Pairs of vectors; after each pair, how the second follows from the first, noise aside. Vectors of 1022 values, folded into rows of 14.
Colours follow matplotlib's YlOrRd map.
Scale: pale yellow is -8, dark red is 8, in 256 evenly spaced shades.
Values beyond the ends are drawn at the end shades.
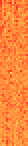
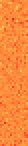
negated, partly zeroed.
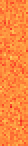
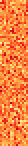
negated, scaled up.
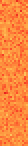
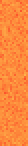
shrunk.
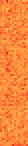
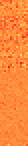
wrapped around, negated, partly zeroed.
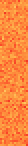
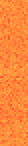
wrapped around, shrunk.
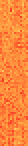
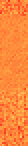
wrapped around, negated, partly zeroed.
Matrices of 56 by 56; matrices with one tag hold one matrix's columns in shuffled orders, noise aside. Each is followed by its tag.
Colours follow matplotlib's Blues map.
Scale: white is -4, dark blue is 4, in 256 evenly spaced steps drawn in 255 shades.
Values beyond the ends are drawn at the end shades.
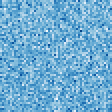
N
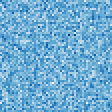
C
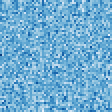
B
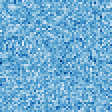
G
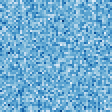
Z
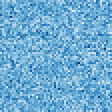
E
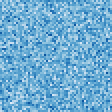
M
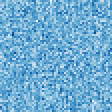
B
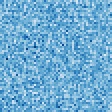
C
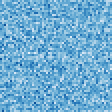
E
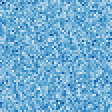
M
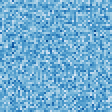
C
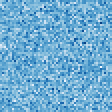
G
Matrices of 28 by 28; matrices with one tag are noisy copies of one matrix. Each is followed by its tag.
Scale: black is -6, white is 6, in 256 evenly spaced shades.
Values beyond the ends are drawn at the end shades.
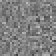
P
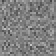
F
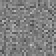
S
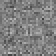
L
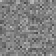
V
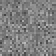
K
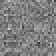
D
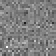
K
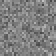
D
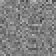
V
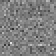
F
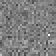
K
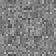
L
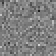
F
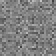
V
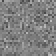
D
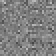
V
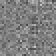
V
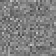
F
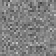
F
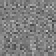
S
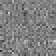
K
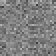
V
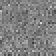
K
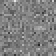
D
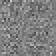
F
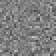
P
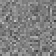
P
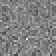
P
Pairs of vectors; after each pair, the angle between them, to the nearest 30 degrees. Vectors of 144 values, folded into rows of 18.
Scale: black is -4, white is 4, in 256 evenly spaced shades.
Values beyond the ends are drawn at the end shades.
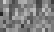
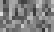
150 degrees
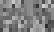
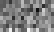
120 degrees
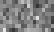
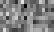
60 degrees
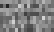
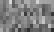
60 degrees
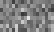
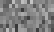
150 degrees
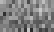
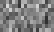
90 degrees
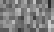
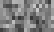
60 degrees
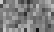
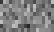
120 degrees
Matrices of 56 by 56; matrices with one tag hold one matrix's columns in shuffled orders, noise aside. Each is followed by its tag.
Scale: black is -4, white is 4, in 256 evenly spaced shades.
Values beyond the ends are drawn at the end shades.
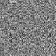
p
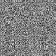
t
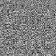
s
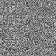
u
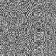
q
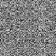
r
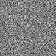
u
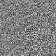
q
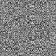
u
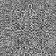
s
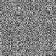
t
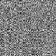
r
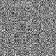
r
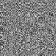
q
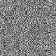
t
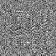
s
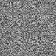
u
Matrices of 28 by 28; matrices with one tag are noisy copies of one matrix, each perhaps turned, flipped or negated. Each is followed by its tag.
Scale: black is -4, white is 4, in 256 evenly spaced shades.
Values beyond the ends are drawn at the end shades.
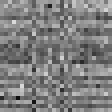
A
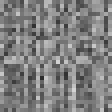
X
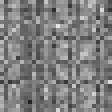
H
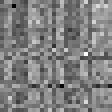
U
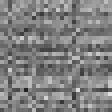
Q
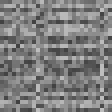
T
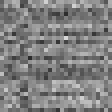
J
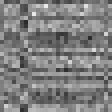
J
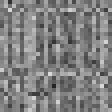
T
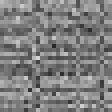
Q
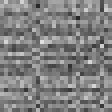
Q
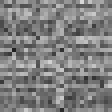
X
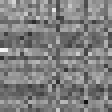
U
